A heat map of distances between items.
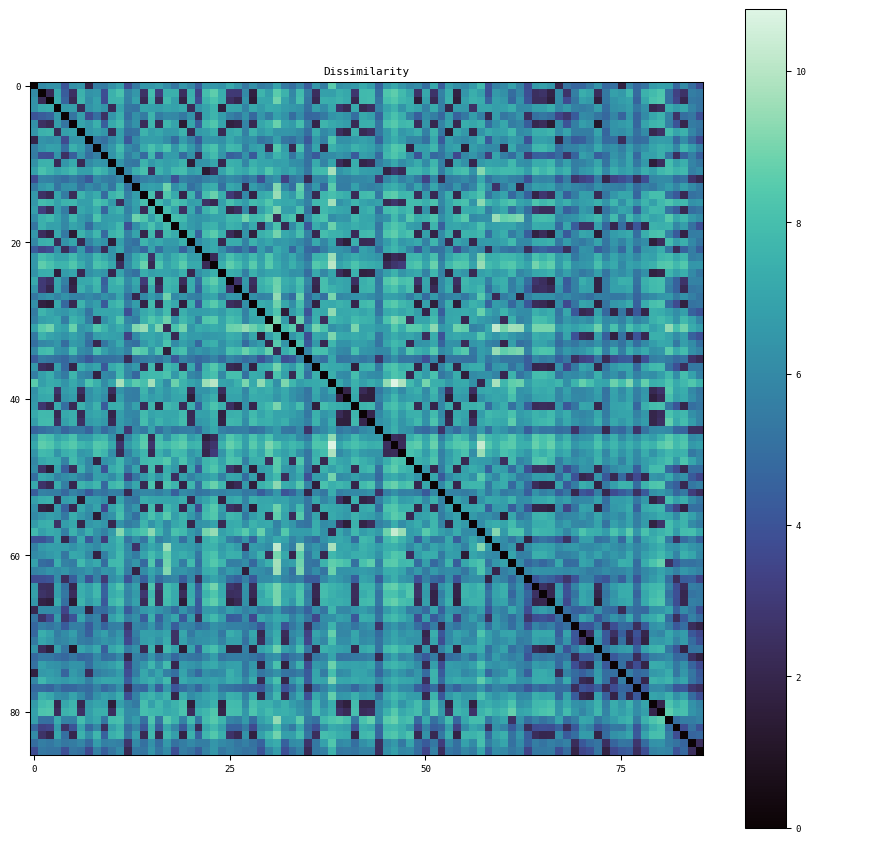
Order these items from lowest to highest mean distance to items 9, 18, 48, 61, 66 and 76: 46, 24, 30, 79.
30, 24, 79, 46
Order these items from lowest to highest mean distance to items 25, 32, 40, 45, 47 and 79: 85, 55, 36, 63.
85, 63, 36, 55
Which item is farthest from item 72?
31
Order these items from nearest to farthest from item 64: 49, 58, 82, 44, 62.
49, 82, 58, 44, 62
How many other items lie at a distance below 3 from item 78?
8
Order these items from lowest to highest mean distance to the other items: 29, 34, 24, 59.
24, 29, 59, 34
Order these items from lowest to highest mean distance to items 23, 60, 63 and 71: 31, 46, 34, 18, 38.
18, 46, 34, 31, 38
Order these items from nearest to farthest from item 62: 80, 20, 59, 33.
59, 33, 20, 80
